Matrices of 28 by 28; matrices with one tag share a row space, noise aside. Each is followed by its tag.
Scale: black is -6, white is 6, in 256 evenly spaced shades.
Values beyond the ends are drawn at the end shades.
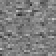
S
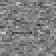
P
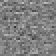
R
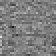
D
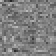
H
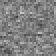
P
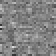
D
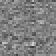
H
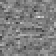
P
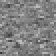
P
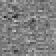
H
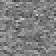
P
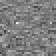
S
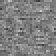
P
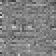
D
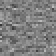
D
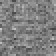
D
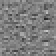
R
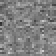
S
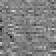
D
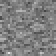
S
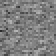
P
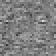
P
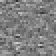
P
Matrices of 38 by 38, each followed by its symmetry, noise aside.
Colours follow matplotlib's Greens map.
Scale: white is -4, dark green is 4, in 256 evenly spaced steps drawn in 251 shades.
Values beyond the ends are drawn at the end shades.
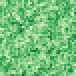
symmetric.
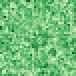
symmetric.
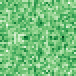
mirrored top to bottom.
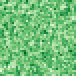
antisymmetric.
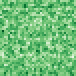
mirrored left to right.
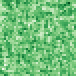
antisymmetric.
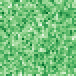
no symmetry.
